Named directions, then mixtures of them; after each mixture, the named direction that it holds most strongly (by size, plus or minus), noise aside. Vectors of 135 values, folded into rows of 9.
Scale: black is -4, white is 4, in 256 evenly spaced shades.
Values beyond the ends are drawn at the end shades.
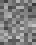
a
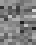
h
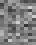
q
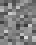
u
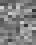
h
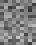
a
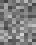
a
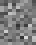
u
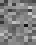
q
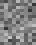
a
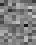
q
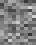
q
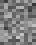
a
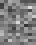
q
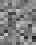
u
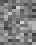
a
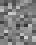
u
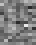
q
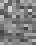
q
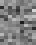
h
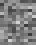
q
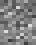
u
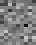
u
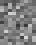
u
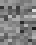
h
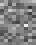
q
